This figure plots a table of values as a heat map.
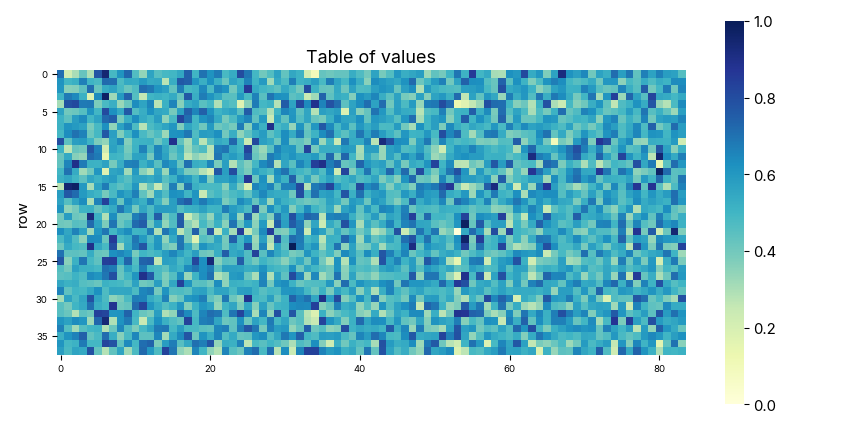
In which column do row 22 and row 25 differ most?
18
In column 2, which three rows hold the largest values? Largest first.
15, 12, 4
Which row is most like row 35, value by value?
8
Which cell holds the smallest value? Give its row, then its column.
21, 53
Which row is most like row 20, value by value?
22
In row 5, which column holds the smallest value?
38
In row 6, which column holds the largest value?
16
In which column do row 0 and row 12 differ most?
34
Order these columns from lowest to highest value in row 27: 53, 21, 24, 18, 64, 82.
53, 21, 64, 18, 24, 82
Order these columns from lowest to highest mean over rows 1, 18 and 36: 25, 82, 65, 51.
65, 25, 51, 82
